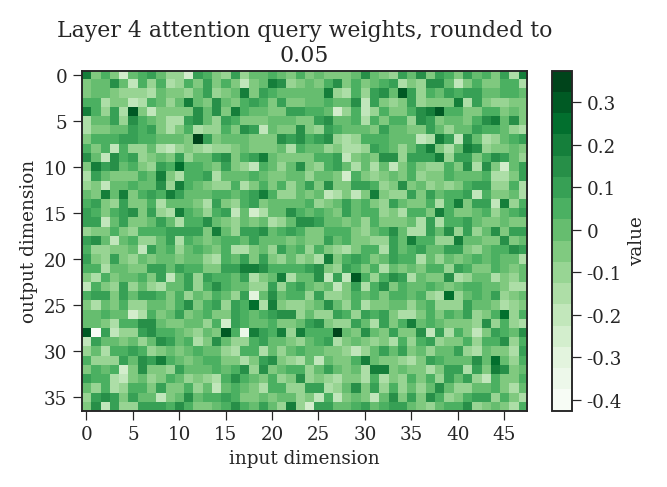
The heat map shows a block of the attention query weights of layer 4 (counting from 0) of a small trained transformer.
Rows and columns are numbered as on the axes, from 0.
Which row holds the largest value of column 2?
13
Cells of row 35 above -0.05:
27
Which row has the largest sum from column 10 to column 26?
21
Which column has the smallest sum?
28
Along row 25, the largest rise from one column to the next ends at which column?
20
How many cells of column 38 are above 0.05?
8
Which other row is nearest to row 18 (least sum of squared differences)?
14
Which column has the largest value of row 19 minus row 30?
46
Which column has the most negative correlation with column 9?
42
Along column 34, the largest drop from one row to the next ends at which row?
3
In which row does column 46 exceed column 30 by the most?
5
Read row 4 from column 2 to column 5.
-0.1 0.1 -0.15 0.3
